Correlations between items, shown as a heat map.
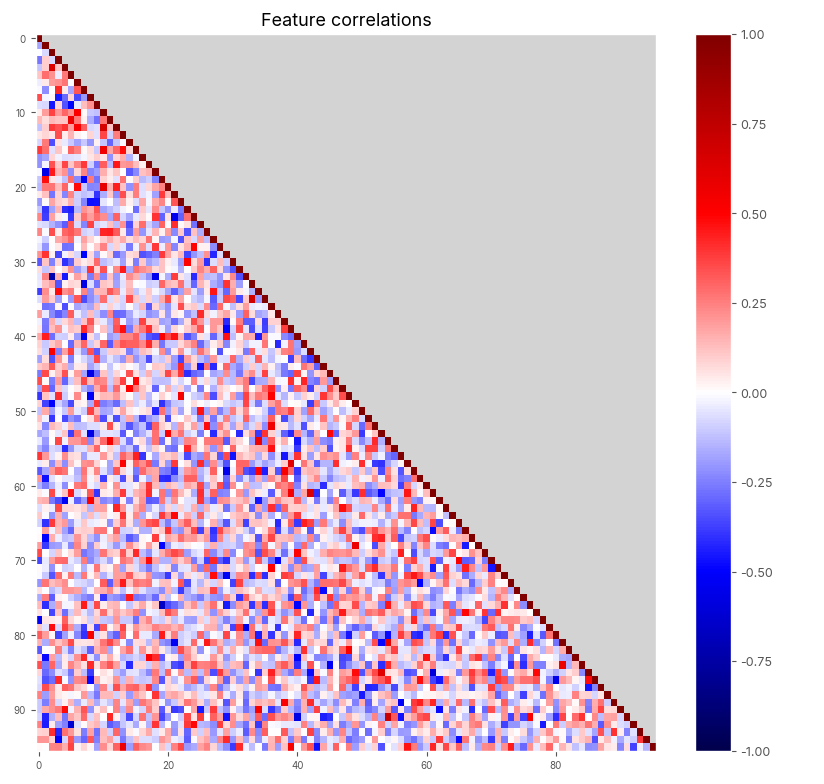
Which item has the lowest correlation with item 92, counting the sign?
5
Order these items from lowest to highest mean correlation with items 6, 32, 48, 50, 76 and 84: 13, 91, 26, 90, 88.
88, 90, 13, 26, 91
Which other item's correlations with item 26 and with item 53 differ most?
81
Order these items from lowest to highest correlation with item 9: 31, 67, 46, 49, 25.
67, 25, 31, 46, 49
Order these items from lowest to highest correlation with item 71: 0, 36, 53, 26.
0, 53, 26, 36
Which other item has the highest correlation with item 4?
2
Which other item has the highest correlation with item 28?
24
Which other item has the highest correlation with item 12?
10
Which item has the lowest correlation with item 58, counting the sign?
29
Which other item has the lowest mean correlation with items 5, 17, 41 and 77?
43
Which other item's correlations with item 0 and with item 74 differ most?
78
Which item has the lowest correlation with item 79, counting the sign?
32
